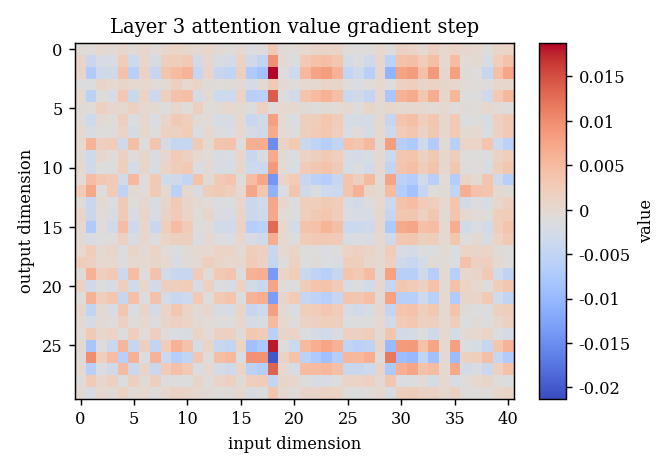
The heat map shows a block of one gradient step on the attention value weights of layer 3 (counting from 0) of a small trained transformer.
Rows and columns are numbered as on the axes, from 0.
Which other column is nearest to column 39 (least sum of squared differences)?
8
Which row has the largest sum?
2
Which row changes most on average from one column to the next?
26
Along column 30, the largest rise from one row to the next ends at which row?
27
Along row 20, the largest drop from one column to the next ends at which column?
19
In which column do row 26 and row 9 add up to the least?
18
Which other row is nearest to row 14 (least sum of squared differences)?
22
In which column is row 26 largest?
29
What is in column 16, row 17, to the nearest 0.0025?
0.0025
